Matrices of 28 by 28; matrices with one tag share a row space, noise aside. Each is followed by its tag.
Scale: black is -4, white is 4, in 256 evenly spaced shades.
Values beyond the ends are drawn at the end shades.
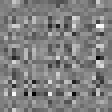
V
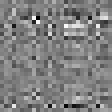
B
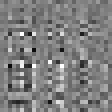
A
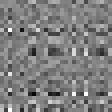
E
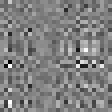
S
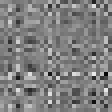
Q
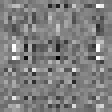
V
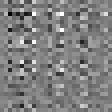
A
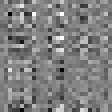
A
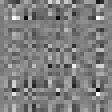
V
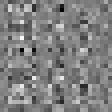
A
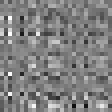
E
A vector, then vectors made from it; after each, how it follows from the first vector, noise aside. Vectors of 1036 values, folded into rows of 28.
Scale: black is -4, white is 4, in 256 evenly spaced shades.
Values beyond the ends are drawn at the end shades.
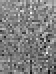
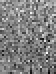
copied.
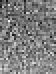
reversed.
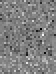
wrapped around, partly zeroed.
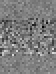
wrapped around, negated, partly zeroed.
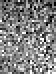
negated, scaled up.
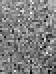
copied.
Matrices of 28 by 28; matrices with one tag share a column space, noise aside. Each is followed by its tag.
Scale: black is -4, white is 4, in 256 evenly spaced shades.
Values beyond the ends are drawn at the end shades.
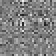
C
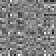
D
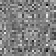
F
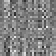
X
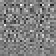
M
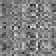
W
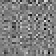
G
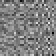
D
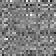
D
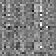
W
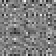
D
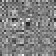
C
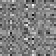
D
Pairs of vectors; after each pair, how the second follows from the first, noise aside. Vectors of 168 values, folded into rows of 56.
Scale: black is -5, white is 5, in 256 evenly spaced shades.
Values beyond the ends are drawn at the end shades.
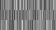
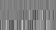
partly zeroed.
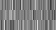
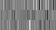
wrapped around, negated, partly zeroed.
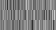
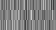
wrapped around, negated.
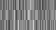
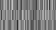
wrapped around, negated.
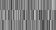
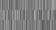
shrunk.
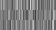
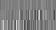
wrapped around, partly zeroed.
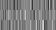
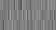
wrapped around, negated, shrunk.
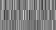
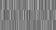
shrunk.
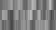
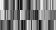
wrapped around, negated, scaled up.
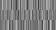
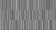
negated, shrunk.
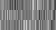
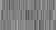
wrapped around, negated, shrunk.
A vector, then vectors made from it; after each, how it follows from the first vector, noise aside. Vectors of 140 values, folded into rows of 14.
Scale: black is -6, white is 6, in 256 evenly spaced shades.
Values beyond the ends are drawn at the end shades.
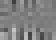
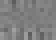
shrunk.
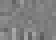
shrunk.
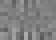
shrunk.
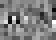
wrapped around, negated, scaled up.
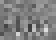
wrapped around, negated.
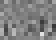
wrapped around, negated.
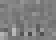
partly zeroed.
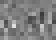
wrapped around, negated.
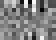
reversed, negated, scaled up.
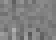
shrunk.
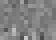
partly zeroed.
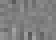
shrunk.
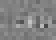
wrapped around, partly zeroed.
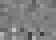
partly zeroed.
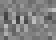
wrapped around, negated.
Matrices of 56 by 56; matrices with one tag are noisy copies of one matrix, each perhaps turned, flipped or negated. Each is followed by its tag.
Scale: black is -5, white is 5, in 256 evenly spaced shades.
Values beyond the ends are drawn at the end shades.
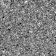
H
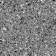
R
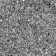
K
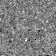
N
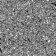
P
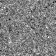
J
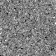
K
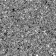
J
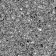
N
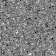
H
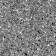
H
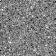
J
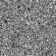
J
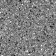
R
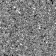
P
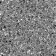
R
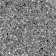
K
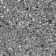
J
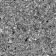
N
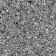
H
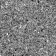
K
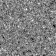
H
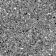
K
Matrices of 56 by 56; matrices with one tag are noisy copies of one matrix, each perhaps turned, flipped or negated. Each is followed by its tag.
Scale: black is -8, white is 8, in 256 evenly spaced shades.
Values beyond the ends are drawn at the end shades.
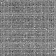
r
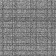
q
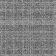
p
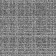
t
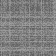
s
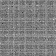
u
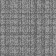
u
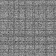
u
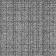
r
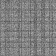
u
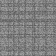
u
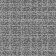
u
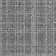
p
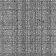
s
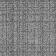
r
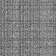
t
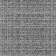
r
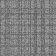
u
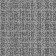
u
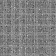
u
